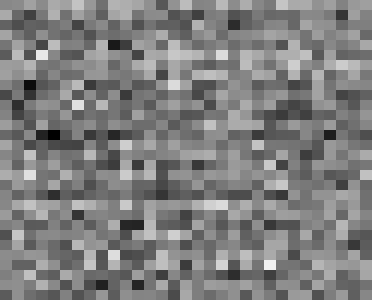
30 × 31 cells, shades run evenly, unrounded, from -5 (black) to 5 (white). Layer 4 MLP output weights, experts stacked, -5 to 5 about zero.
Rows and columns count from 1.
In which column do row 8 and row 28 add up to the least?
14
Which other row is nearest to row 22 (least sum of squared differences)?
4
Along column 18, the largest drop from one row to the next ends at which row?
9
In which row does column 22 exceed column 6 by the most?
15
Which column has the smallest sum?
12
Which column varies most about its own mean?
3
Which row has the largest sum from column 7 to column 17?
21
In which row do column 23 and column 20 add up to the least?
28
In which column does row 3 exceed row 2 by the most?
17
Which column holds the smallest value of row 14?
5
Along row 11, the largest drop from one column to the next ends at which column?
8
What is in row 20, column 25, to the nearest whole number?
1
